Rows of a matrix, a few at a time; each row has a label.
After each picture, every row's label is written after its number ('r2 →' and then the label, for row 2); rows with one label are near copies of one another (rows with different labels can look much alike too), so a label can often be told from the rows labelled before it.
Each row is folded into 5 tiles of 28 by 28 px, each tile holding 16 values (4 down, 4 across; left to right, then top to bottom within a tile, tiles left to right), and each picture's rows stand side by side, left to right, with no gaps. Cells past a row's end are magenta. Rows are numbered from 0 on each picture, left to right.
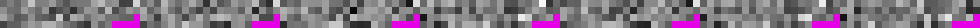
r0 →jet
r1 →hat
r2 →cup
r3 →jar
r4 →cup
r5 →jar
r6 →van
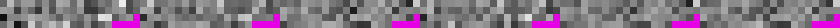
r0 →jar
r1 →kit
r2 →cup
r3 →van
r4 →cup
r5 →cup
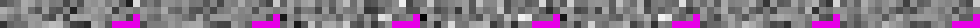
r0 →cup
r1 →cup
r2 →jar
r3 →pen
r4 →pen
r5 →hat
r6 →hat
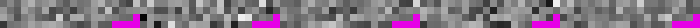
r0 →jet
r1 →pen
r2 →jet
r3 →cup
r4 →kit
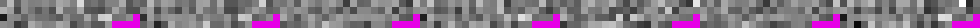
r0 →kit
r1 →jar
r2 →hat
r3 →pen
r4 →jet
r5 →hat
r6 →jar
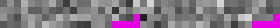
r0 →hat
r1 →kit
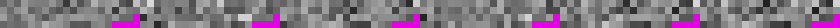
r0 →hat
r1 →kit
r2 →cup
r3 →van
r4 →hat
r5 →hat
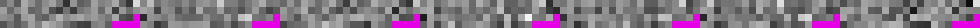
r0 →hat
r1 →kit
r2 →hat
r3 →van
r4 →jar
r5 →kit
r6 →cup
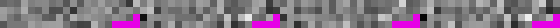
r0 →cup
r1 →van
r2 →jar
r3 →van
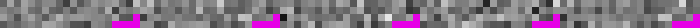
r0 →hat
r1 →kit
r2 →van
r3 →hat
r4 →jar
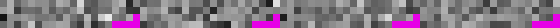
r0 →van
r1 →cup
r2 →van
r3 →hat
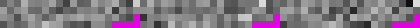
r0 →hat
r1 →jar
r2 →cup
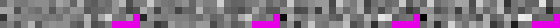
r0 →van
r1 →kit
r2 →pen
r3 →pen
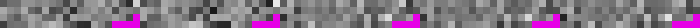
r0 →cup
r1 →cup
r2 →van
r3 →van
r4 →van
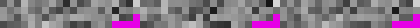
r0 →hat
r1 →cup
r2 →hat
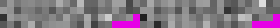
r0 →van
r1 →jar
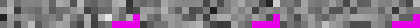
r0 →van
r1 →cup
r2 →hat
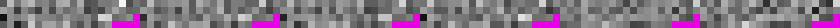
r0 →jar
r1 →pen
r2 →jar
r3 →pen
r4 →hat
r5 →hat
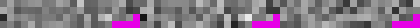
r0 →van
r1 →van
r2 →hat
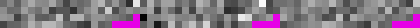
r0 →jet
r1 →jar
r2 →jet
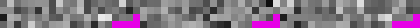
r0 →pen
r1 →cup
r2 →kit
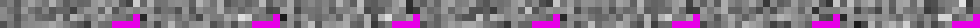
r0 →jet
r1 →pen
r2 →van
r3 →jet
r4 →van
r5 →hat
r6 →jar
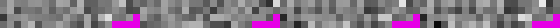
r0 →van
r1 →cup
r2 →jar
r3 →jar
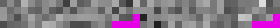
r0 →hat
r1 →jar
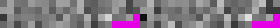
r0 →van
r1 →van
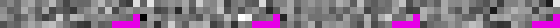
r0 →jet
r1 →pen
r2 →van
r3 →cup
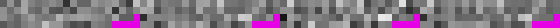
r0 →hat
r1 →kit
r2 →pen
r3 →kit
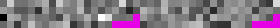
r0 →pen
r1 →cup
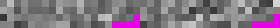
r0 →kit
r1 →jet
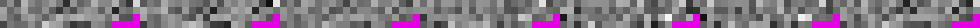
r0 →hat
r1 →cup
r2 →hat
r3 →jar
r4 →van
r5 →pen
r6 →hat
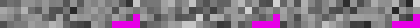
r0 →cup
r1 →jet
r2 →hat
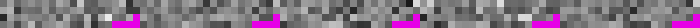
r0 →van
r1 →hat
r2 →cup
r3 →kit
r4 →cup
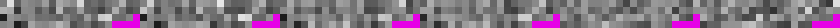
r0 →kit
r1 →kit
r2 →jar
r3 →jar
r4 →hat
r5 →jet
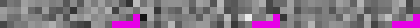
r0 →cup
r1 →van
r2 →van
